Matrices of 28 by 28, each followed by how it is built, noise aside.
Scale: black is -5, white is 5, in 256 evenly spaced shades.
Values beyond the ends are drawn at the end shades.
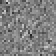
block diagonal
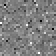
sparse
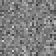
repeating rows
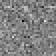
uneven rows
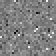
sparse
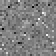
sparse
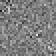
block diagonal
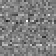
uneven rows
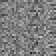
repeating rows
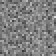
repeating rows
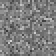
repeating rows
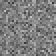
repeating rows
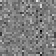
uneven columns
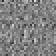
low rank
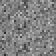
repeating rows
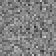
repeating rows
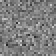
uneven rows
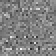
uneven rows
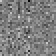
uneven columns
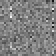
uneven columns
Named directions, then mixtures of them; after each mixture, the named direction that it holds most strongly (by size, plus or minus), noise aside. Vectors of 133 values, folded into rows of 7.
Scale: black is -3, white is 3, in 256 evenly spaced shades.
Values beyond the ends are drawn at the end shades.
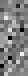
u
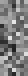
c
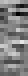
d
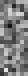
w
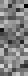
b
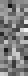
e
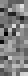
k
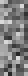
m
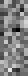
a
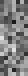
c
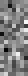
e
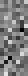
u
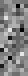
u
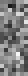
e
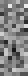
e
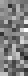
e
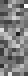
b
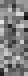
w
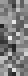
c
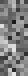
c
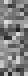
m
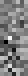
c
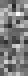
w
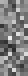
c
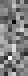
c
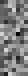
e
